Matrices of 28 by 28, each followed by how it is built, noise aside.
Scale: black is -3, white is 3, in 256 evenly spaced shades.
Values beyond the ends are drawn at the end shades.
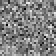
noise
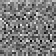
repeating columns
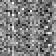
repeating rows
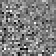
lower triangular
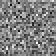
repeating rows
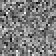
noise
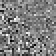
lower triangular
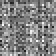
blocks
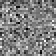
blocks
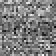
blocks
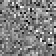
upper triangular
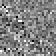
lower triangular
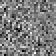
lower triangular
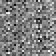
repeating rows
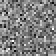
noise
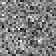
blocks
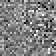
upper triangular
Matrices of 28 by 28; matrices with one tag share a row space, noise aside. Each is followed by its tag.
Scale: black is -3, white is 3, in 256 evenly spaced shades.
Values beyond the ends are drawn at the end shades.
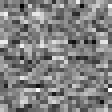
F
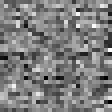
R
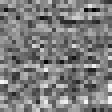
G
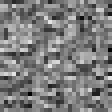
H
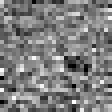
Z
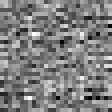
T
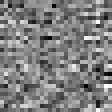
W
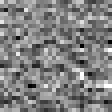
T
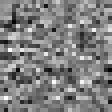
H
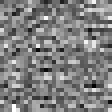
G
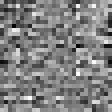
R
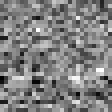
F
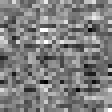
G
